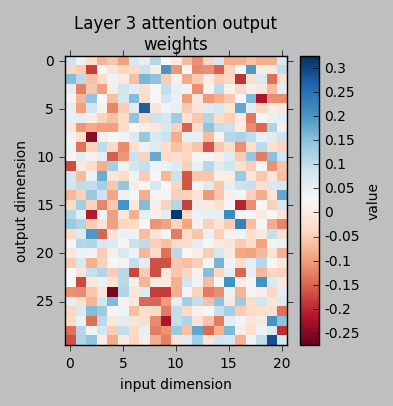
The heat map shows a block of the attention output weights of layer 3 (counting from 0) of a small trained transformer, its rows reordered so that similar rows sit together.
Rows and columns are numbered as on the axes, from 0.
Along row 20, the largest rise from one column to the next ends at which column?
10
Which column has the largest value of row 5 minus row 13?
7
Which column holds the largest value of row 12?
3
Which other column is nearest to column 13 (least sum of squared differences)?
14
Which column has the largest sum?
15
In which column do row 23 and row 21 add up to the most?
18
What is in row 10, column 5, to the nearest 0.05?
-0.1
